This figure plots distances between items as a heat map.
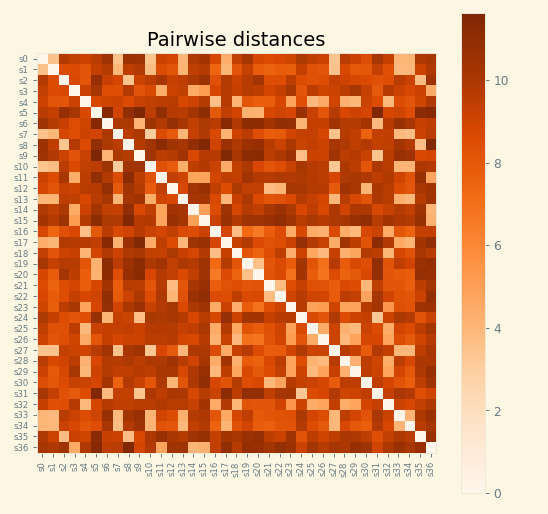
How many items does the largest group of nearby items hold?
9
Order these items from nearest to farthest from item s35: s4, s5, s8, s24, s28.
s8, s24, s4, s28, s5
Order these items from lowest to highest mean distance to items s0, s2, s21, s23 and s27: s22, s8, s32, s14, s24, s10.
s10, s22, s32, s8, s24, s14
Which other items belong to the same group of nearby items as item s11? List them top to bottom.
s3, s14, s15, s36
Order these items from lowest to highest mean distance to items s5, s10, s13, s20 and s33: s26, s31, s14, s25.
s26, s25, s14, s31
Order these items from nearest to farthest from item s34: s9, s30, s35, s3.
s30, s3, s35, s9
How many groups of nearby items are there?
7
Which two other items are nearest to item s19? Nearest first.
s20, s5
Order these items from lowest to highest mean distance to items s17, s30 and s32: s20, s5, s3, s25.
s25, s20, s5, s3
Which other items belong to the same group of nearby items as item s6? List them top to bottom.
s9, s24, s31
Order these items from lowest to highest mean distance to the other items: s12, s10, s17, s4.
s4, s10, s17, s12
